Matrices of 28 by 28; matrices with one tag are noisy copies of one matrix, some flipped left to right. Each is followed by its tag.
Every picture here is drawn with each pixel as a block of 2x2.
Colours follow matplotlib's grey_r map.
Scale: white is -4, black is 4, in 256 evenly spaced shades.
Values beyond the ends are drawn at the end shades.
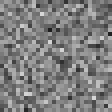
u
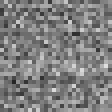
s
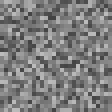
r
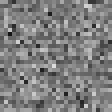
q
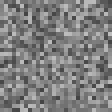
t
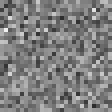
r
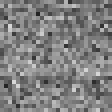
s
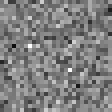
u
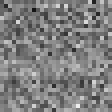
s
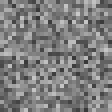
t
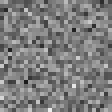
q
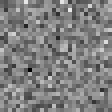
t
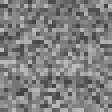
s
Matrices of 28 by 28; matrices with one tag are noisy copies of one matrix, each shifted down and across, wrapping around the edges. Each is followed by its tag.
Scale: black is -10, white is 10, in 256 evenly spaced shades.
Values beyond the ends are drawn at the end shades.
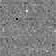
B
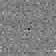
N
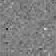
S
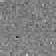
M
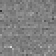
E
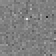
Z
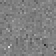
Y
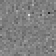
Z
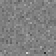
S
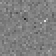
Y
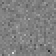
Y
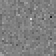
Z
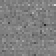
E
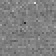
E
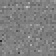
N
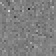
Z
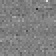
B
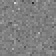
S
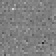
N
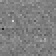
B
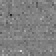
E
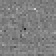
E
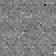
B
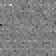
E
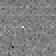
E
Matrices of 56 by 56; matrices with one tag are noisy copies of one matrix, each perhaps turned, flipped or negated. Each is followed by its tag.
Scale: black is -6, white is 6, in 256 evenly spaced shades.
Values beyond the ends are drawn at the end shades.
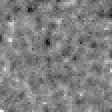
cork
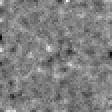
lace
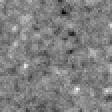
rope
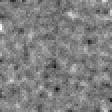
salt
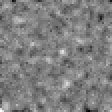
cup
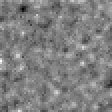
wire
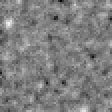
wire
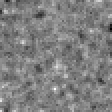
salt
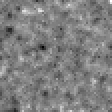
cork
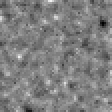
wire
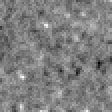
rope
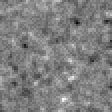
rope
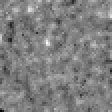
cork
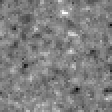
rope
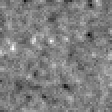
rope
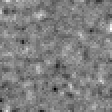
salt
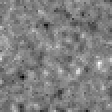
rope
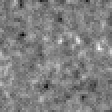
rope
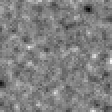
wire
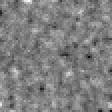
salt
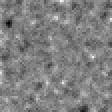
wire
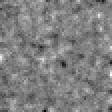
lace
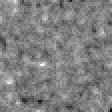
cork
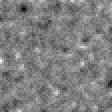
wire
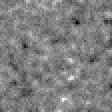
rope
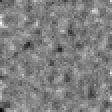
cup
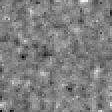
salt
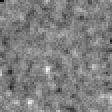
cork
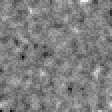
salt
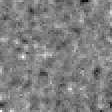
salt
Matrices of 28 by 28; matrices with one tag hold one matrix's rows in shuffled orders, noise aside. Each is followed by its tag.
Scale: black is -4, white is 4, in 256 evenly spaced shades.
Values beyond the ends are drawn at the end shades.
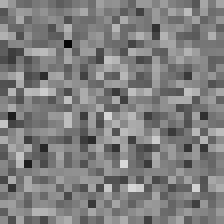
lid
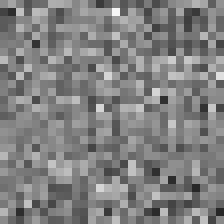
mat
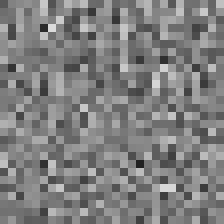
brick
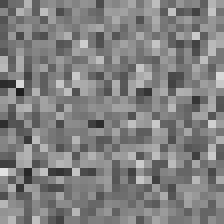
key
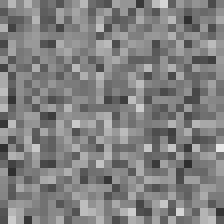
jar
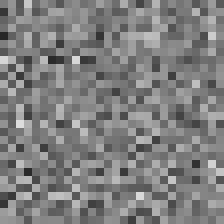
key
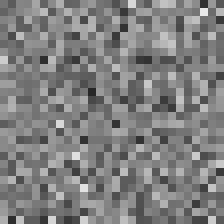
brick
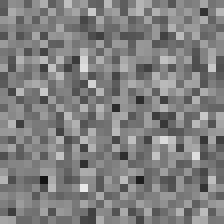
brick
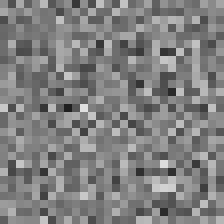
brick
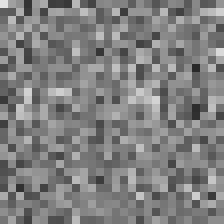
key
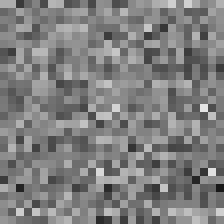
mat
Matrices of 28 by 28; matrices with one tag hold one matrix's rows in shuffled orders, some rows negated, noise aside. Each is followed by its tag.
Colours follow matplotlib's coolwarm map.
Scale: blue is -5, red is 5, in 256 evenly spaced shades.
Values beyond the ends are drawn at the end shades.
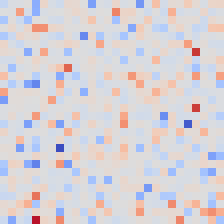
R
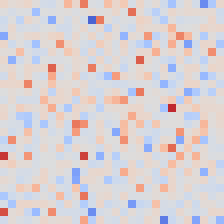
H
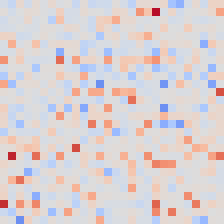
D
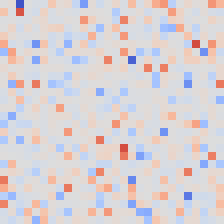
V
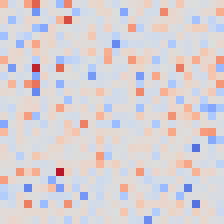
R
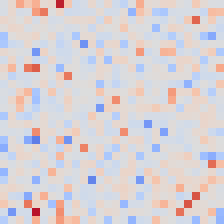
R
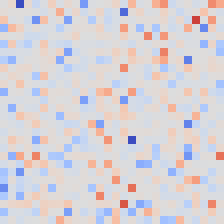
V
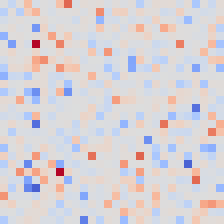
R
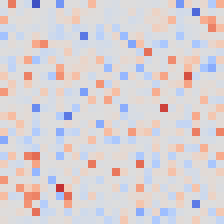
R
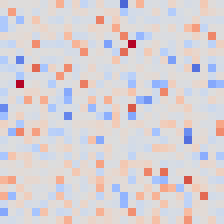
V
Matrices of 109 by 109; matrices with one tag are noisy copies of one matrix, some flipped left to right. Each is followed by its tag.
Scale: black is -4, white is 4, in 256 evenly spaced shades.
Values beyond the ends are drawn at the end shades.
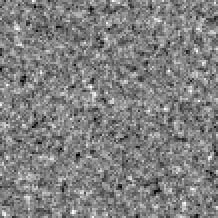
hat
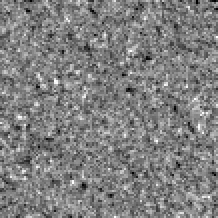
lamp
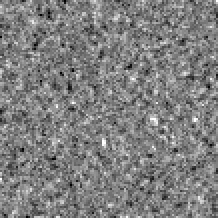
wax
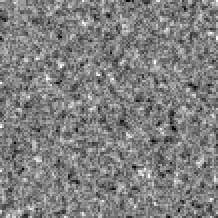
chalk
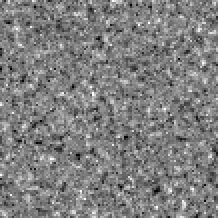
hat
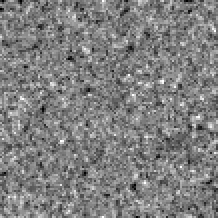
lamp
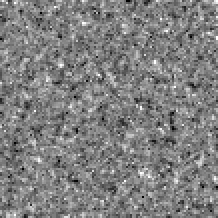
chalk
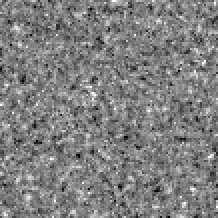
hat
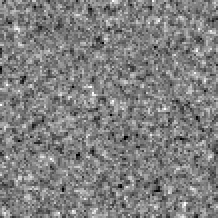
hat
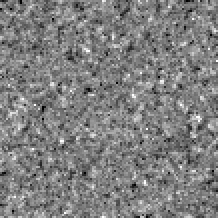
lamp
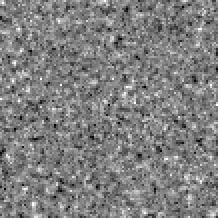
hat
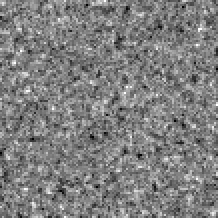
hat
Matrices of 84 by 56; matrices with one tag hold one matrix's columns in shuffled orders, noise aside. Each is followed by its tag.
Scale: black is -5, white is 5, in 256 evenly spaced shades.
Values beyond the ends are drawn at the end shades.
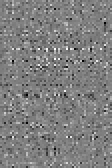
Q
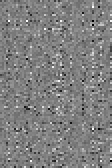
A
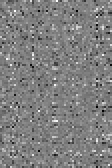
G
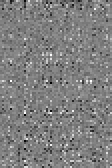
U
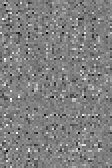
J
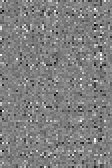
G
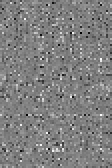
J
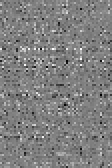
Q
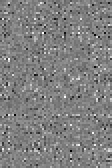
J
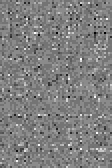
J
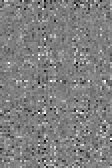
U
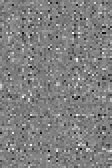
J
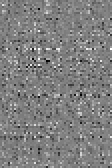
Q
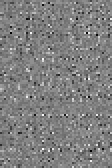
J
